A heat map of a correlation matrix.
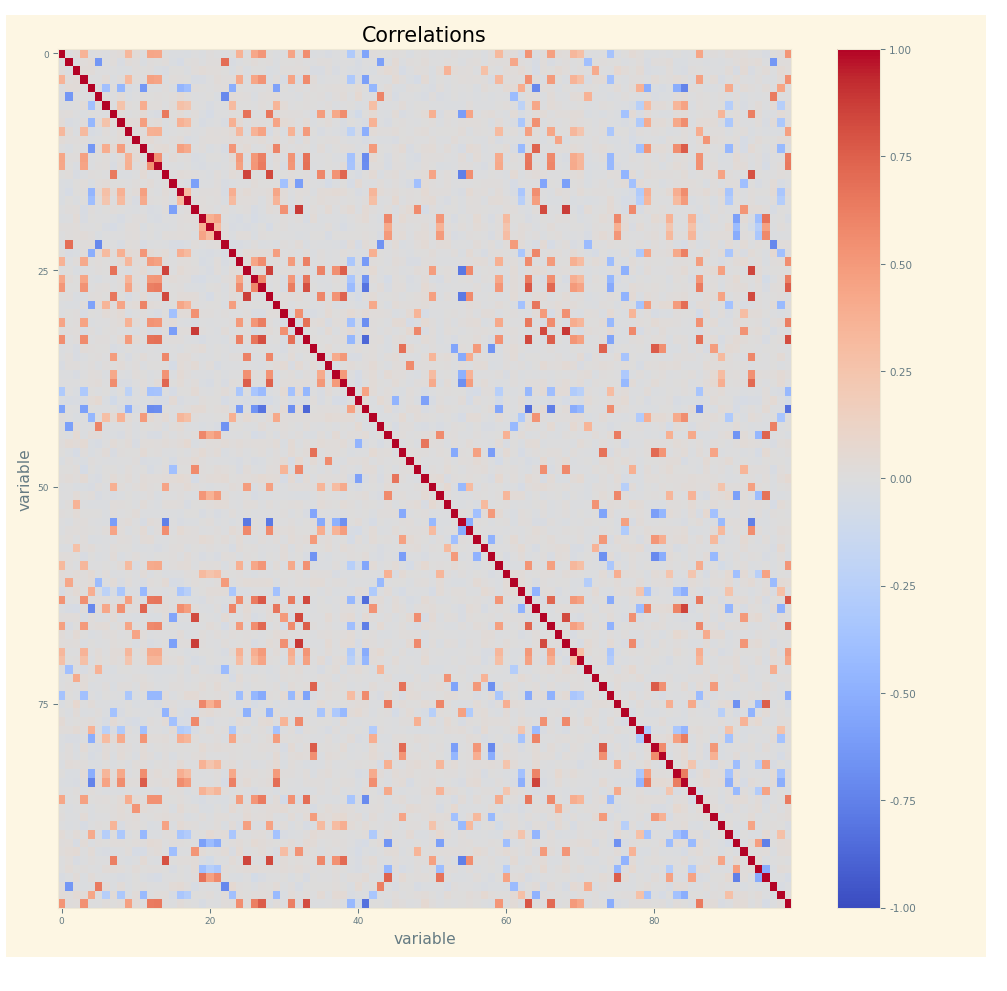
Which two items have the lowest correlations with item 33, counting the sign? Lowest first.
41, 74
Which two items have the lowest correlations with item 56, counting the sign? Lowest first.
58, 53
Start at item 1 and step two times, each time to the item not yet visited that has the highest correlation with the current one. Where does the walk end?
61
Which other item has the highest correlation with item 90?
4
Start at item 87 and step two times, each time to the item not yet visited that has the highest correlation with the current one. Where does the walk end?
67
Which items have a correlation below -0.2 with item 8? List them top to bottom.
4, 62, 78, 90, 97
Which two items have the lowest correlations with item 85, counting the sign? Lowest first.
91, 94
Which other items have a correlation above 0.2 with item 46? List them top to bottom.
34, 56, 73, 80, 81, 88
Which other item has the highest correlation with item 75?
95
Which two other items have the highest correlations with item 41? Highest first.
74, 39
